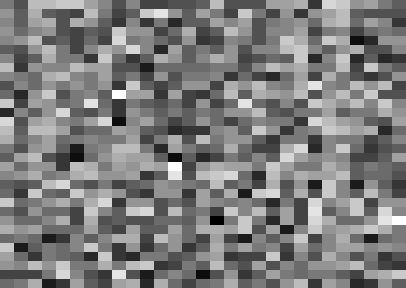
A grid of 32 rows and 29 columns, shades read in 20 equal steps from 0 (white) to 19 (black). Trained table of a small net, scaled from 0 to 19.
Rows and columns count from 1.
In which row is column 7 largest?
29
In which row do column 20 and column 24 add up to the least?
22
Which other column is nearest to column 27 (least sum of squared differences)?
20
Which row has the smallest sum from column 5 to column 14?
19
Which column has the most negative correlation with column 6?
11
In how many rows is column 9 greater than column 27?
16
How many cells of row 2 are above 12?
9
